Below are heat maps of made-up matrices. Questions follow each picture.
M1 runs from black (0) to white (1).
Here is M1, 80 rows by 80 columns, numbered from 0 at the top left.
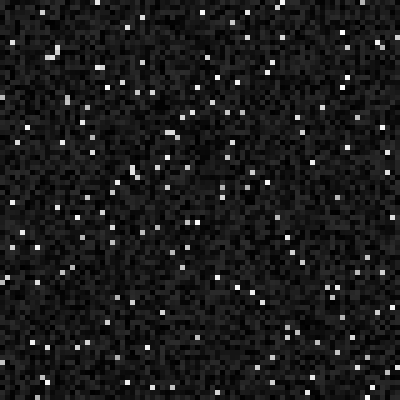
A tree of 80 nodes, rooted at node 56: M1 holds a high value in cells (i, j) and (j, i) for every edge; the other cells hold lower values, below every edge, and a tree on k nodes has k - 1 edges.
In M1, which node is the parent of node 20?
13
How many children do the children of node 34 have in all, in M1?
3
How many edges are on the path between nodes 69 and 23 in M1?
5
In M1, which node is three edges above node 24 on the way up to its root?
57
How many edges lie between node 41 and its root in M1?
9
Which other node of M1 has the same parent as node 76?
12
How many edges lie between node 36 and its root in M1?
6
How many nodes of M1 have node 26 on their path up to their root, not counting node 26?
11
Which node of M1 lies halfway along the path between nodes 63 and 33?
39
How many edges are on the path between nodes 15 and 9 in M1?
2
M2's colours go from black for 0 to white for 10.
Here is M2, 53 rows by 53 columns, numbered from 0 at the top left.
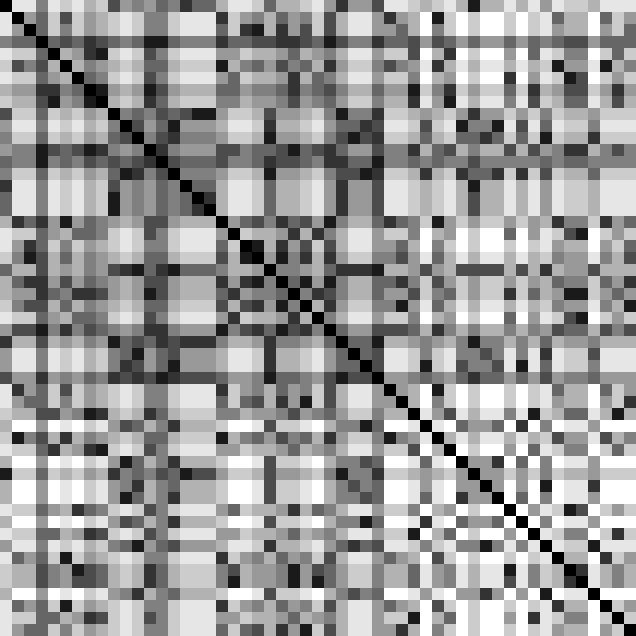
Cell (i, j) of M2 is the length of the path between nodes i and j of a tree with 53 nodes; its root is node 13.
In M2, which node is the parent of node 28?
31
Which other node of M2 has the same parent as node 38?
41
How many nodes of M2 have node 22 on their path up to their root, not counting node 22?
12
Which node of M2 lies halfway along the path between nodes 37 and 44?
7
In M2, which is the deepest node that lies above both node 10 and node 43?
14
